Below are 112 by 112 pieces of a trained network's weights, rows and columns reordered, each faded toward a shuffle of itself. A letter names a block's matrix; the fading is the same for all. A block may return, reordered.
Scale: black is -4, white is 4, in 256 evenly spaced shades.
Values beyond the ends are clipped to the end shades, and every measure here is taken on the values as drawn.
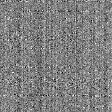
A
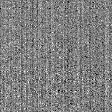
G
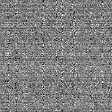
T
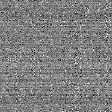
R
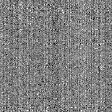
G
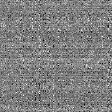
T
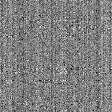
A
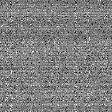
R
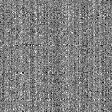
G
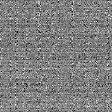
T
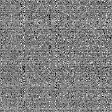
T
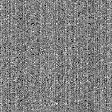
A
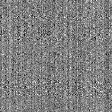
G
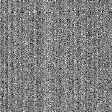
A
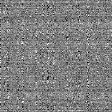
T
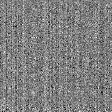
A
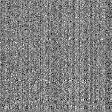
G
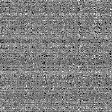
R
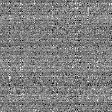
R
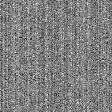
A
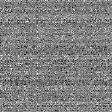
R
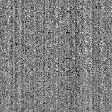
G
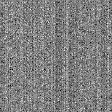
A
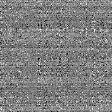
R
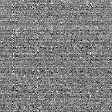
R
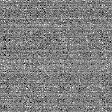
R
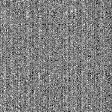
A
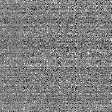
T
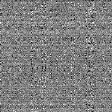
T
